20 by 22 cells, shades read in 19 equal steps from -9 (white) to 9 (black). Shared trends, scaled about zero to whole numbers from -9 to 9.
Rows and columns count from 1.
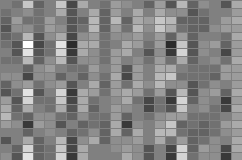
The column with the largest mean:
7
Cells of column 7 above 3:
9
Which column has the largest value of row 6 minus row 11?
16
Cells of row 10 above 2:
2
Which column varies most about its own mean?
3
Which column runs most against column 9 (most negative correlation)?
1
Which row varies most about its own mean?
6
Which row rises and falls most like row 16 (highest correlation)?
10
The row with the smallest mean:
12
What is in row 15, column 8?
-1
